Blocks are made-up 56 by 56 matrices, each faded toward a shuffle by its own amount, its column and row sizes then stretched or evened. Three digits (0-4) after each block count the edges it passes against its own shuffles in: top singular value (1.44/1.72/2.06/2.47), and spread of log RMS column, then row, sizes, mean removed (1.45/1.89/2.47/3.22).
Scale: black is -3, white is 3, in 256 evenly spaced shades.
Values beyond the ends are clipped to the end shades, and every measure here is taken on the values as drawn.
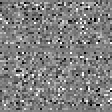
0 1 4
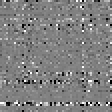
2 2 4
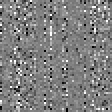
0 4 1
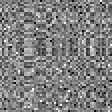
4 0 0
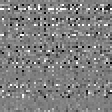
1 2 4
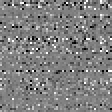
0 1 4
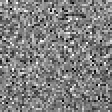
0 0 1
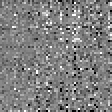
0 3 2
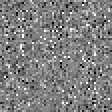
1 1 0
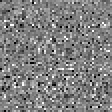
2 0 2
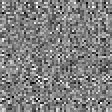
3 1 2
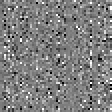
1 3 0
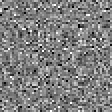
3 0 0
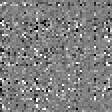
0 3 3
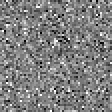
0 1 1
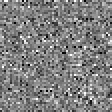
1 0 2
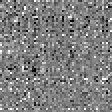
2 2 2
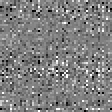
2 3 3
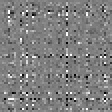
3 3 3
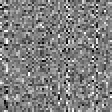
3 3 0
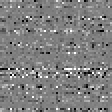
2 1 4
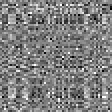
4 0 3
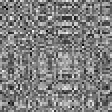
4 1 2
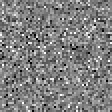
0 0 1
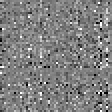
1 3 2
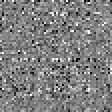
2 1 3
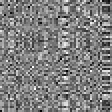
4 3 0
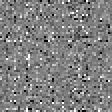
0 3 2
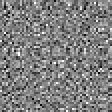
3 1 0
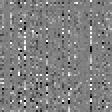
1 4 2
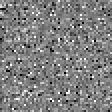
0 0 2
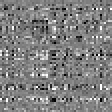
3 2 4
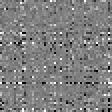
3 3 3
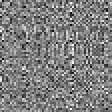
3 3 0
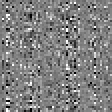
3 4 1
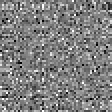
3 1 0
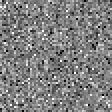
1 0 0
